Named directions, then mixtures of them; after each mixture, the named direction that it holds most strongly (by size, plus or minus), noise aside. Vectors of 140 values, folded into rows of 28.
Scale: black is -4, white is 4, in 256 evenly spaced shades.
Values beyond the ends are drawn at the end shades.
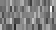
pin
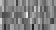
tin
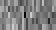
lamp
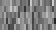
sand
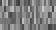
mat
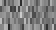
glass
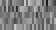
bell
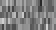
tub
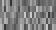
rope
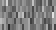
tub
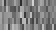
glass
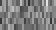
bell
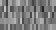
mat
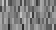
glass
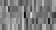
lamp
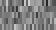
bell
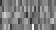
tin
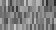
bell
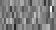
pin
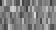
glass
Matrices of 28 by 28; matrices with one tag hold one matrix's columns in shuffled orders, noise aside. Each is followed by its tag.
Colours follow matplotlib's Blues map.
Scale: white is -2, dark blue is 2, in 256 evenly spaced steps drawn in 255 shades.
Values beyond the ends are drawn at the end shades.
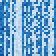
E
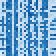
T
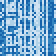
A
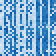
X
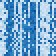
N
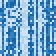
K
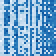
X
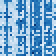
A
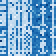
X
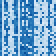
A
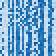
K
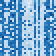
T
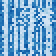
K
